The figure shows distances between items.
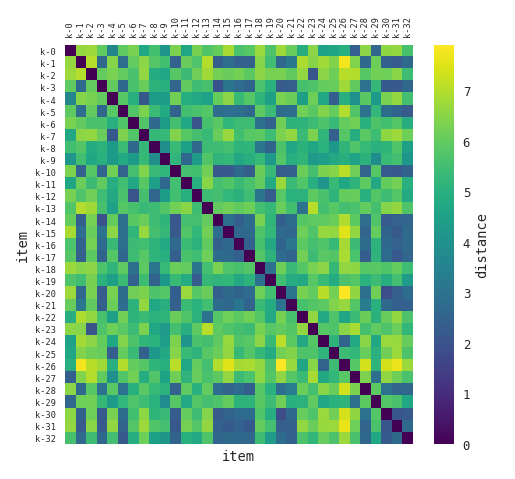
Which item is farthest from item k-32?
k-26
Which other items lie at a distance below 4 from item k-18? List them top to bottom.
k-6, k-8, k-12, k-19
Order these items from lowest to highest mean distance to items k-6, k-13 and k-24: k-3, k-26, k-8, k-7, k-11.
k-8, k-26, k-11, k-7, k-3
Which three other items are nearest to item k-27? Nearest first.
k-0, k-29, k-4
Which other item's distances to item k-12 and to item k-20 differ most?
k-6
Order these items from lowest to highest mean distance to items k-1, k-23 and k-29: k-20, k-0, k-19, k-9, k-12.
k-9, k-20, k-0, k-19, k-12
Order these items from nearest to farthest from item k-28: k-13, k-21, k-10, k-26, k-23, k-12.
k-10, k-21, k-12, k-23, k-13, k-26
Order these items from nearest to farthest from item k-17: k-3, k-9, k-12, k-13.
k-3, k-9, k-12, k-13
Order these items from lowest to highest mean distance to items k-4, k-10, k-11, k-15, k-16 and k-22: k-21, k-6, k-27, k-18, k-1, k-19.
k-21, k-1, k-19, k-6, k-27, k-18
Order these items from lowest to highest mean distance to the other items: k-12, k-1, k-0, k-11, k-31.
k-31, k-1, k-12, k-11, k-0
